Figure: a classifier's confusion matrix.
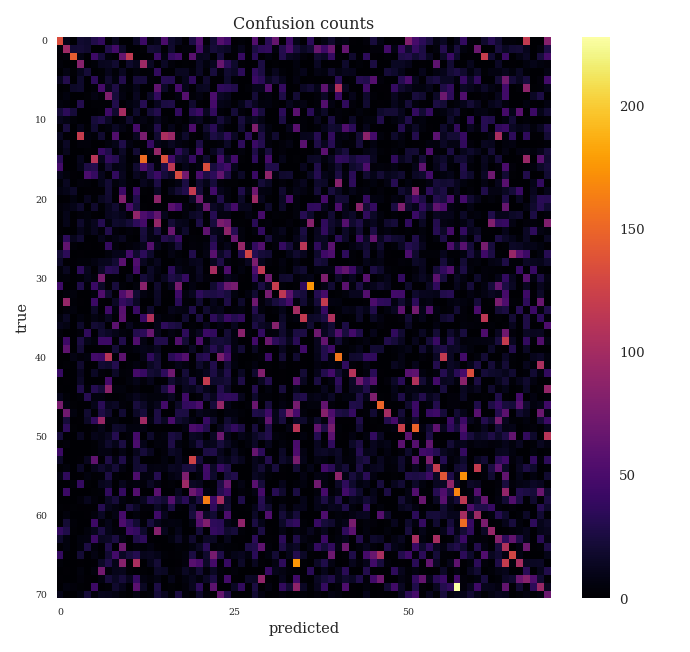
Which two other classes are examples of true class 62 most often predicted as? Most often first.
14, 42
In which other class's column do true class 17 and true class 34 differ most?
30
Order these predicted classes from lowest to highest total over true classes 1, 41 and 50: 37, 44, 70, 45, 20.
44, 45, 20, 37, 70
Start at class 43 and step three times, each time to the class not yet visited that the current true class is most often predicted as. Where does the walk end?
51
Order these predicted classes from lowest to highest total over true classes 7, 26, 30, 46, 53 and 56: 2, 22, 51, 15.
2, 15, 22, 51
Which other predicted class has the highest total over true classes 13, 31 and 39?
36
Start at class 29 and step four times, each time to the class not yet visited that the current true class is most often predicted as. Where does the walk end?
9
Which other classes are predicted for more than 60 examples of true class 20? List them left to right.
9, 14, 28
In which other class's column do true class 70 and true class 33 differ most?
38
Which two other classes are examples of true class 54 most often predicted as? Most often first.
60, 63
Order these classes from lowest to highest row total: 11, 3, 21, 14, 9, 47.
3, 14, 11, 9, 21, 47
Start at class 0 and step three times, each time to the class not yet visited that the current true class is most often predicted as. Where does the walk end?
40
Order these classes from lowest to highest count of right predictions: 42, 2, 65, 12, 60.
12, 60, 42, 65, 2
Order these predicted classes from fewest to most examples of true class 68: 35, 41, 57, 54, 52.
35, 41, 54, 57, 52
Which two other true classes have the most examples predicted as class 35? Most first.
26, 13
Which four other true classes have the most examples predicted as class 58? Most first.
55, 61, 60, 43
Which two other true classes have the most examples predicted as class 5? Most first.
15, 53
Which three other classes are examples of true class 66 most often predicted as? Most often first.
34, 64, 11
